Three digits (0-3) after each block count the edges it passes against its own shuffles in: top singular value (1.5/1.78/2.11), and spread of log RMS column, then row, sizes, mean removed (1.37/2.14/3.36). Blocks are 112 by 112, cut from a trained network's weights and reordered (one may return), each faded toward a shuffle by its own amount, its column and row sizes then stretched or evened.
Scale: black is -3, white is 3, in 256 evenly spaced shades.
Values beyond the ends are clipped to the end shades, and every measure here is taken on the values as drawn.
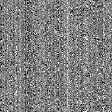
2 2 0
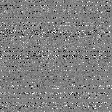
0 1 3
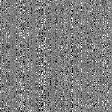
2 3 1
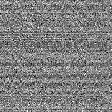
3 1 0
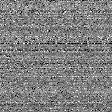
3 0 2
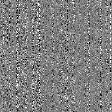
1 3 0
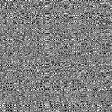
3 0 3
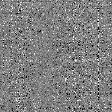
0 2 0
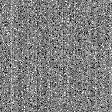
1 0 0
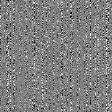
0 3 0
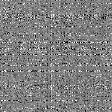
1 1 3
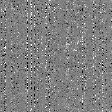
0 3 1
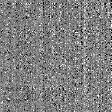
1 2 1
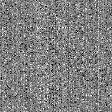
1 1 1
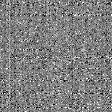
1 0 2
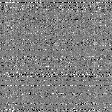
1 0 3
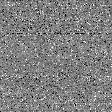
0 0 1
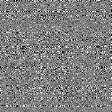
3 2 3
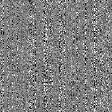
1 3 0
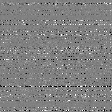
2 1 3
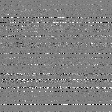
2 0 3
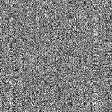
2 1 1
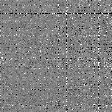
2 2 2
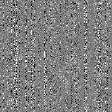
0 3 1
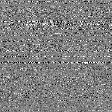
1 0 3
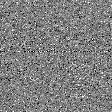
0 0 1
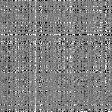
3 2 3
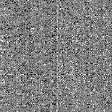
1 1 2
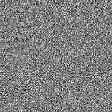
2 1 1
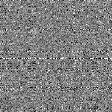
2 1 2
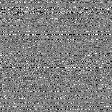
1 0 3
